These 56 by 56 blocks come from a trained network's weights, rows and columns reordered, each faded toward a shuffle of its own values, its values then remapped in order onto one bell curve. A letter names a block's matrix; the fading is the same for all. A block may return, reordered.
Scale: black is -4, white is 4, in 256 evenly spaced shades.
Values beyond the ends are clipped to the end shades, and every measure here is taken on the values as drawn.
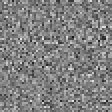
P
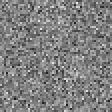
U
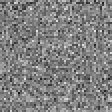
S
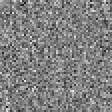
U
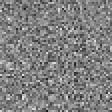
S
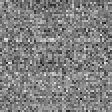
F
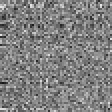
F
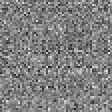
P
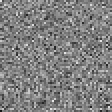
U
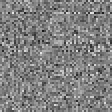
P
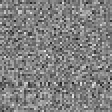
P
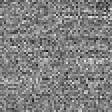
F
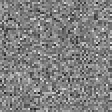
S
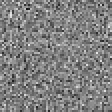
U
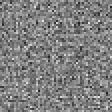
U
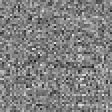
S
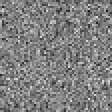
U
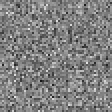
S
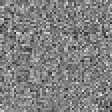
U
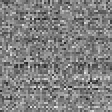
F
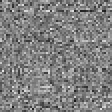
P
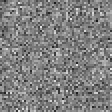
S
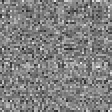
P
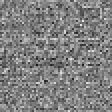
F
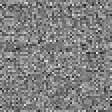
S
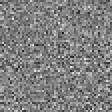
P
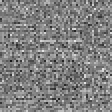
F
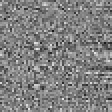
P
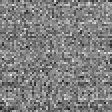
F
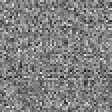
S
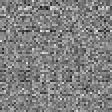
P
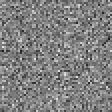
S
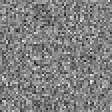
U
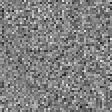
U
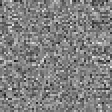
P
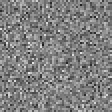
U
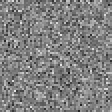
U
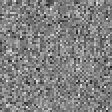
U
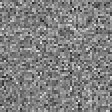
U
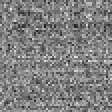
F
